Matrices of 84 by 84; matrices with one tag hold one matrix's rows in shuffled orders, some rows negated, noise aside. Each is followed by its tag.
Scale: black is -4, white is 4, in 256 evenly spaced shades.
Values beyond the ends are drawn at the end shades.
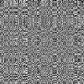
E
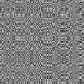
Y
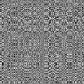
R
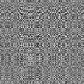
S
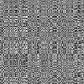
E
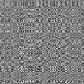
S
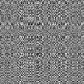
S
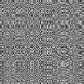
Y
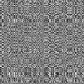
R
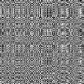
Y
